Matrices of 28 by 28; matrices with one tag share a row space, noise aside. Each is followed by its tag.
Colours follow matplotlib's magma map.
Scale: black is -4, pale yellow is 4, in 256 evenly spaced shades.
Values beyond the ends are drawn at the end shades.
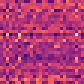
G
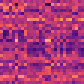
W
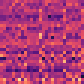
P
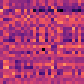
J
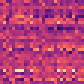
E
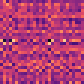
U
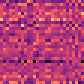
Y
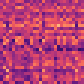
E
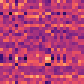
W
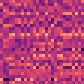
J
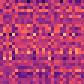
U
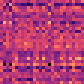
U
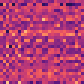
G
